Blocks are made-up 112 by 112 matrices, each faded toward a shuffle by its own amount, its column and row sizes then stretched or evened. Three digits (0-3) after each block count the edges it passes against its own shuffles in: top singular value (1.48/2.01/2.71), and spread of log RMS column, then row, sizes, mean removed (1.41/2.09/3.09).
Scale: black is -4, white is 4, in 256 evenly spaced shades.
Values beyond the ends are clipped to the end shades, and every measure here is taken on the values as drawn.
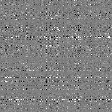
1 2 3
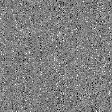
1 2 0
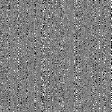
2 3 0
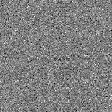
2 0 0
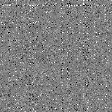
1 2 2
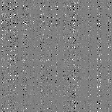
0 3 2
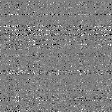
0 2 3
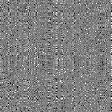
3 2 1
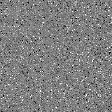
1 1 0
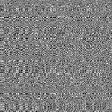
3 1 3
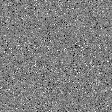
0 0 1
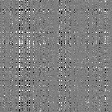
3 3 2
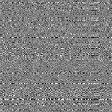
3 0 3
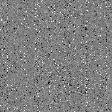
1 2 0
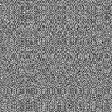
3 1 0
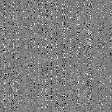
2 3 2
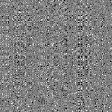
3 2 1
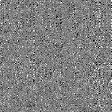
2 2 1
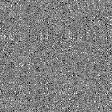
2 2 1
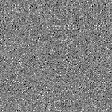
2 0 1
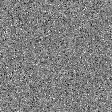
0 0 0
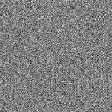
2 1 0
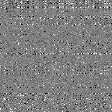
2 1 3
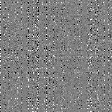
2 3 2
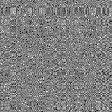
3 1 0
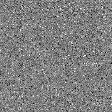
0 1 1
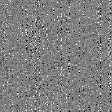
1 3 0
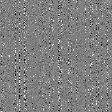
1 3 0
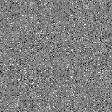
2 1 1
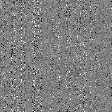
0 3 0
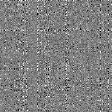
1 3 2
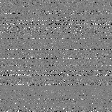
1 0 3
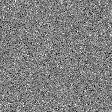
0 0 0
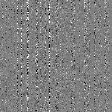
1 3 0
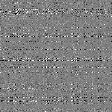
2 2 3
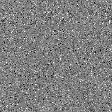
1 1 1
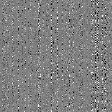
2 3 0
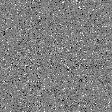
1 1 1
